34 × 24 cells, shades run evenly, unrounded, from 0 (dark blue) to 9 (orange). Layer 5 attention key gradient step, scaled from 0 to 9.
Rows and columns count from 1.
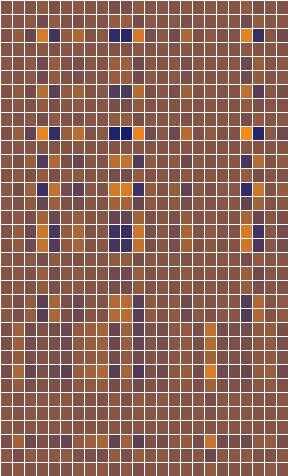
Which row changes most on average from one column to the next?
10
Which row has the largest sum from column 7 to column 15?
14
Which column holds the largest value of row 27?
18
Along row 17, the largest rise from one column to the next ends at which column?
12
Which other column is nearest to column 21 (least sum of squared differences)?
4
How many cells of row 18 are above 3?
20
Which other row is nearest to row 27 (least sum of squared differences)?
32
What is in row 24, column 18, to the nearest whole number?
7
